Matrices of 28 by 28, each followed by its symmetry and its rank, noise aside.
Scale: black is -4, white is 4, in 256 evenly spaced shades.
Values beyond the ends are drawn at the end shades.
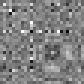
symmetric, rank four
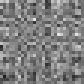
no symmetry, rank three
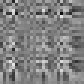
no symmetry, rank two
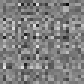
antisymmetric, rank four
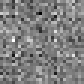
antisymmetric, rank four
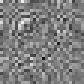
symmetric, rank four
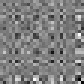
symmetric, rank two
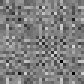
symmetric, rank three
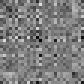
symmetric, rank three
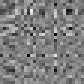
no symmetry, rank three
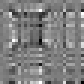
no symmetry, rank two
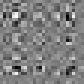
symmetric, rank two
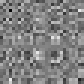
symmetric, rank three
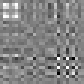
symmetric, rank two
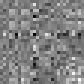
symmetric, rank four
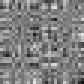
no symmetry, rank three
